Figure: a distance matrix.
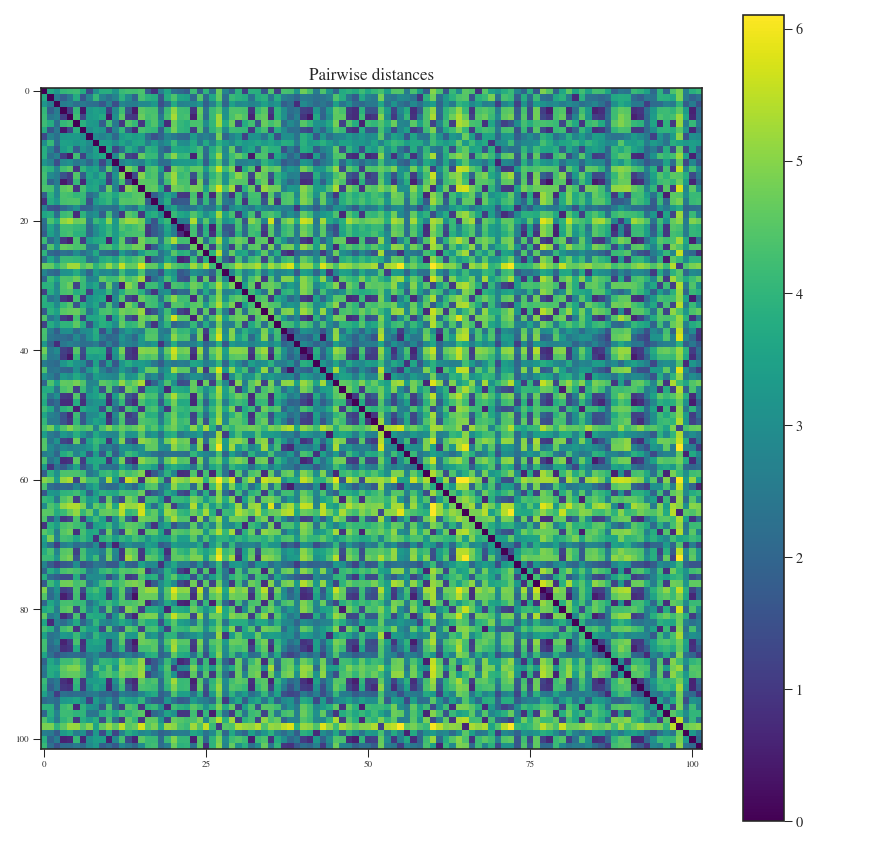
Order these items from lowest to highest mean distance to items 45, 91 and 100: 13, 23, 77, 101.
23, 13, 77, 101
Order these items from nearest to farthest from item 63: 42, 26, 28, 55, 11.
11, 42, 55, 28, 26
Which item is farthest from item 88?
60
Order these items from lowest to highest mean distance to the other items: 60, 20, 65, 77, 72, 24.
77, 24, 72, 20, 60, 65
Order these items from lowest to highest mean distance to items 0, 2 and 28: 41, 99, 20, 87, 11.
99, 11, 87, 20, 41
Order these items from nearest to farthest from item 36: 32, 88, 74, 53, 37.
88, 74, 53, 32, 37
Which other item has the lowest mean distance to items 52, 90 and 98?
65
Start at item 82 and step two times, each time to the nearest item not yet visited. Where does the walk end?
58
